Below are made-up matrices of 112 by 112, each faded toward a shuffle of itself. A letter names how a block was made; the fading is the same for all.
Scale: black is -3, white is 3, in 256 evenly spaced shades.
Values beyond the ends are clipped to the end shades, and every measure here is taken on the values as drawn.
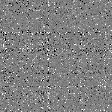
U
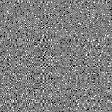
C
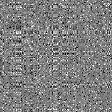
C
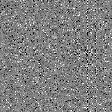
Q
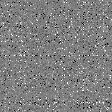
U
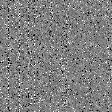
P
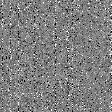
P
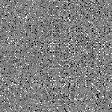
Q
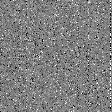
P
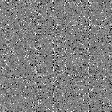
Q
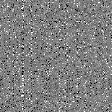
Q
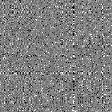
C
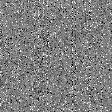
P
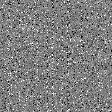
P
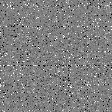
U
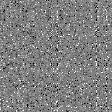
Q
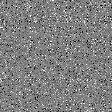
U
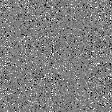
U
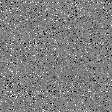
U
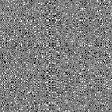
C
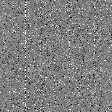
P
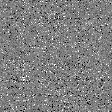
U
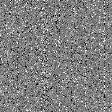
P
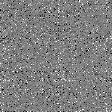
U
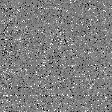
U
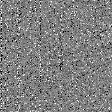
P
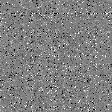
U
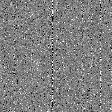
P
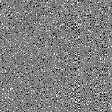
Q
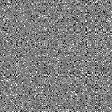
C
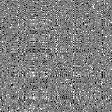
C
